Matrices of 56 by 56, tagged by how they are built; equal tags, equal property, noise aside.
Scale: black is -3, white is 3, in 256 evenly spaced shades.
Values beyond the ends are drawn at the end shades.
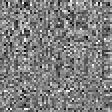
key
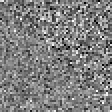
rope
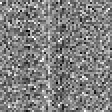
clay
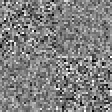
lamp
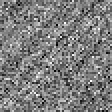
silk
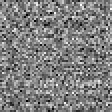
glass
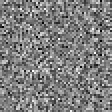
clay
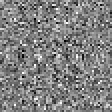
key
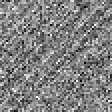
silk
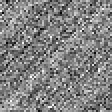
silk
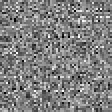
key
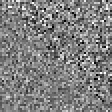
rope
